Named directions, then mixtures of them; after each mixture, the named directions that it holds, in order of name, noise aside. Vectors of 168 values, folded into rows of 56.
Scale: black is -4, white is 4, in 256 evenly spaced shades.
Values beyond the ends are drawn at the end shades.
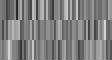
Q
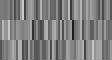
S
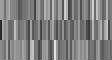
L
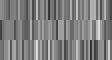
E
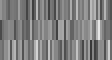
E.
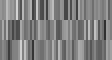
Q.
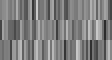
E, Q.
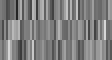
Q.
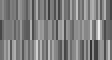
E.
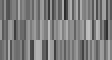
E, L.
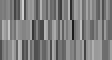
S.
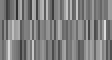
Q.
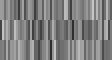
L, S.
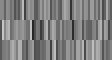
L, S.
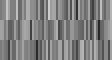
E, Q.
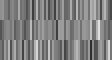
E.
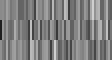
E, L.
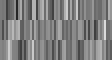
Q.
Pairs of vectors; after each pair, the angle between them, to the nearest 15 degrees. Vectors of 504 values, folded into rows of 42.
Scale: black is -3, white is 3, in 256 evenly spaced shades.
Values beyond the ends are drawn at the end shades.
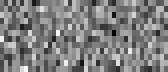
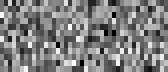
30 degrees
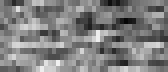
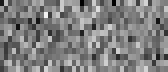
90 degrees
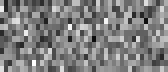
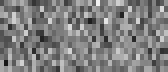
60 degrees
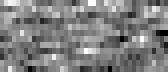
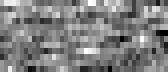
15 degrees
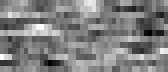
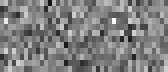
105 degrees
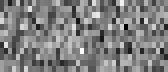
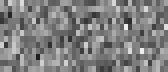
135 degrees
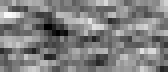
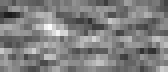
165 degrees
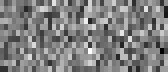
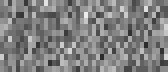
60 degrees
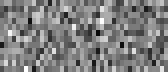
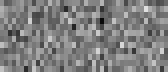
150 degrees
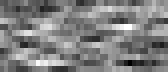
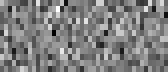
90 degrees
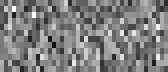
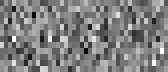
120 degrees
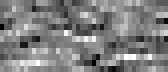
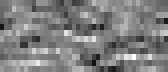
15 degrees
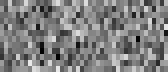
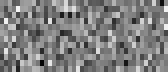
60 degrees
